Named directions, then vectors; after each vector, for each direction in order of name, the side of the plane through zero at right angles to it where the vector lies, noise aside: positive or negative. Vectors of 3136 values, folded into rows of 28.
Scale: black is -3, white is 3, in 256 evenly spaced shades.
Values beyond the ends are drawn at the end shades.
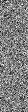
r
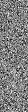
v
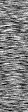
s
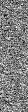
positive, negative, positive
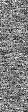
negative, negative, negative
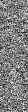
negative, positive, positive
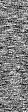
negative, positive, positive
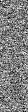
positive, negative, negative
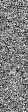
negative, positive, positive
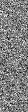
negative, positive, negative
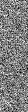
negative, positive, negative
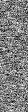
negative, negative, positive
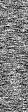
negative, positive, positive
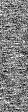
negative, positive, negative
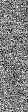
negative, negative, negative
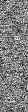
positive, positive, negative
